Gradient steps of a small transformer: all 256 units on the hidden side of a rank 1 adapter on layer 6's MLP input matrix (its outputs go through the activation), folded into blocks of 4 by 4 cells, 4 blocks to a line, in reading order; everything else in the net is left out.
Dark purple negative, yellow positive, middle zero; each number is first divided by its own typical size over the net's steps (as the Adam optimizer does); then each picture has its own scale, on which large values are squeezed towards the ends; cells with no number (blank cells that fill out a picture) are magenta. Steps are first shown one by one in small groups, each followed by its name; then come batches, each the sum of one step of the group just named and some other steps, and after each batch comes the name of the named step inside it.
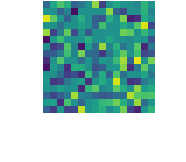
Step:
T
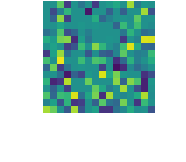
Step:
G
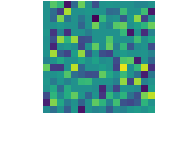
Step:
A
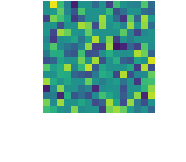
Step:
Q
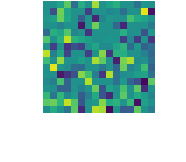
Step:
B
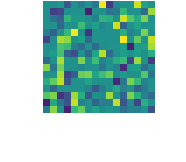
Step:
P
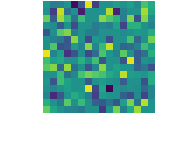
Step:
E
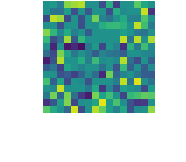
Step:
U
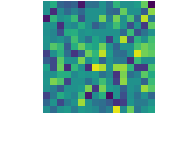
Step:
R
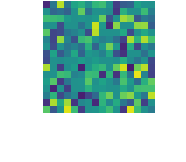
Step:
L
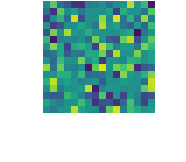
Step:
R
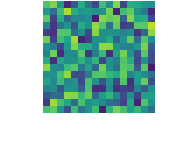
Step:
A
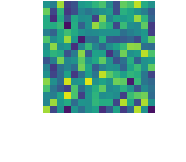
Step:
G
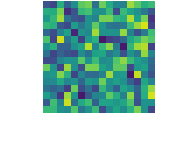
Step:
L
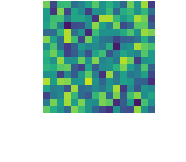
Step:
B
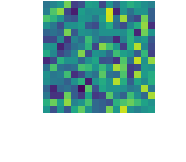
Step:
T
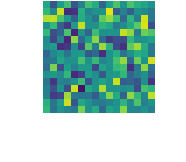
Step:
T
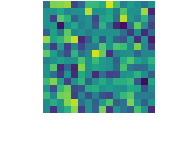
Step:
B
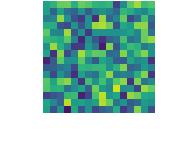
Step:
U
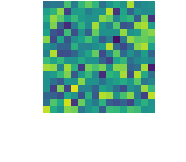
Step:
L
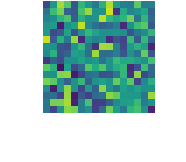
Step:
L
